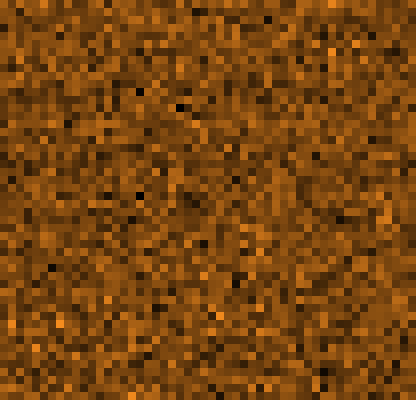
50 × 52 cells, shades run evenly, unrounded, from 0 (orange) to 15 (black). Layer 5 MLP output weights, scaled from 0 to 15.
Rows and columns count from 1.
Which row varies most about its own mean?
49
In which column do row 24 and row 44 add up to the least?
5
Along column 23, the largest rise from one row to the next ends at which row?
14
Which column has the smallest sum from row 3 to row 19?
42
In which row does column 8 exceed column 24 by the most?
43
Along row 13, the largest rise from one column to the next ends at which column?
15
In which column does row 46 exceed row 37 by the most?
50
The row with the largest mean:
21
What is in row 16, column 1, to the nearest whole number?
11
